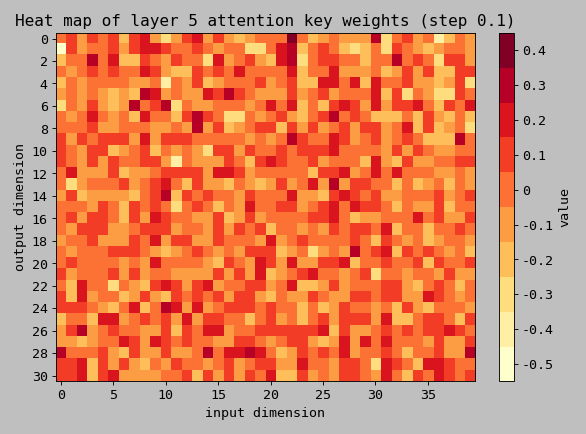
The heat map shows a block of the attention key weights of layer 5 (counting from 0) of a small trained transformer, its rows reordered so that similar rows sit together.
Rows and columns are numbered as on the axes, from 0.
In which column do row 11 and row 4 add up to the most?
30
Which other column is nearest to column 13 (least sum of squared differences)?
33
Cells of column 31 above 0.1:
6
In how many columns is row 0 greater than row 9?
9
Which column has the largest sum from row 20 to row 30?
31
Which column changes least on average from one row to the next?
4
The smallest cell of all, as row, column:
1, 0
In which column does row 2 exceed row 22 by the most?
5
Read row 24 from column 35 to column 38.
-0.2 0 0 0
